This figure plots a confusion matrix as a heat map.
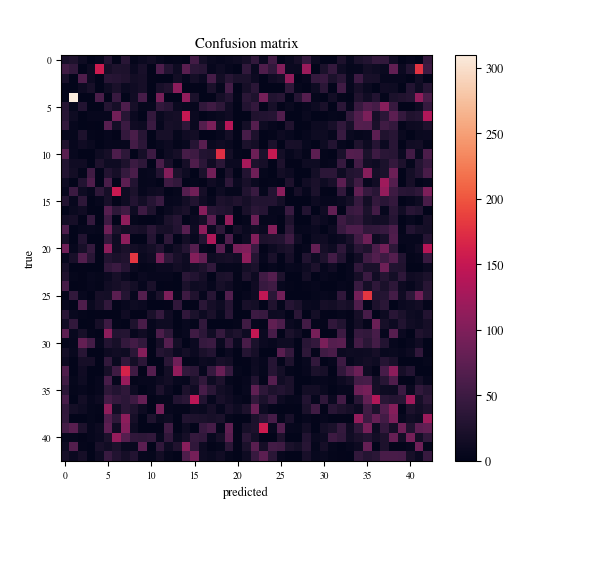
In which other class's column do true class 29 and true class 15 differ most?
22
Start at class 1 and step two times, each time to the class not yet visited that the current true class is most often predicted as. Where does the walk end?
14
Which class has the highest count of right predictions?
36
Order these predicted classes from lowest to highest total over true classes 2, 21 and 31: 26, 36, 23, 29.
23, 29, 36, 26
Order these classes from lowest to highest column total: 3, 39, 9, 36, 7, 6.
3, 39, 9, 6, 36, 7
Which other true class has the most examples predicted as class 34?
38
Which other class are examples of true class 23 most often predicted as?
24
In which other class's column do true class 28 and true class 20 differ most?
42
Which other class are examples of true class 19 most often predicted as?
17
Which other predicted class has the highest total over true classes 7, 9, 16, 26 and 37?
5
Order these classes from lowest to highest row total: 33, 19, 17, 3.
3, 17, 19, 33
